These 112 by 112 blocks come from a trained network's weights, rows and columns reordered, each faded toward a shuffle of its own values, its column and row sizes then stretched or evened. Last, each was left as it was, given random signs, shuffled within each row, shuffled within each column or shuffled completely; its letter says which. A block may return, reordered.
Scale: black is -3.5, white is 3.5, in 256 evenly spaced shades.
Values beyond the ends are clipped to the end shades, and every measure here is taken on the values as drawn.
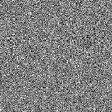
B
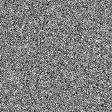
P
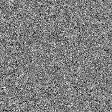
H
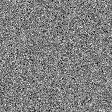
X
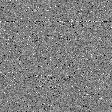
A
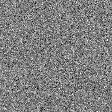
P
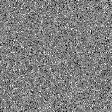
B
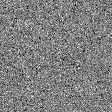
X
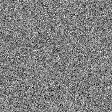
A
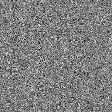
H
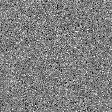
P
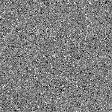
H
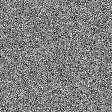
X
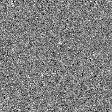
H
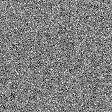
X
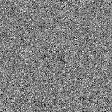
B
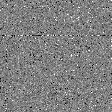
B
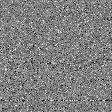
A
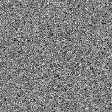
B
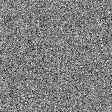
X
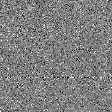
H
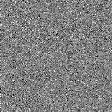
B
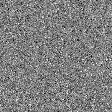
A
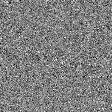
H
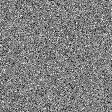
X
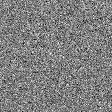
X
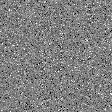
P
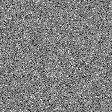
A
